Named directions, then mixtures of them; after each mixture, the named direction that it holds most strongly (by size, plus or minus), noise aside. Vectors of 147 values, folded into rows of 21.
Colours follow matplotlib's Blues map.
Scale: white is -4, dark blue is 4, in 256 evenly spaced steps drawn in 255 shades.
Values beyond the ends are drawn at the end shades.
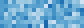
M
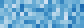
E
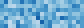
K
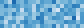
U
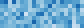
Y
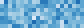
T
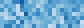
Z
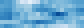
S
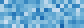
T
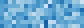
M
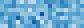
K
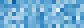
U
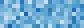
E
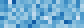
U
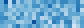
Y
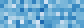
K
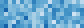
M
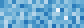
E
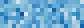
Z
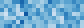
Z
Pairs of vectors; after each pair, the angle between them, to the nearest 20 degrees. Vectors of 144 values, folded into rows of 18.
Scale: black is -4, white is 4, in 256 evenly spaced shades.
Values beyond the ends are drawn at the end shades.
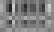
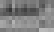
60 degrees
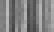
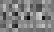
80 degrees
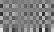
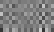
160 degrees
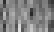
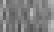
160 degrees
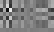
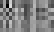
140 degrees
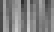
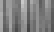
160 degrees
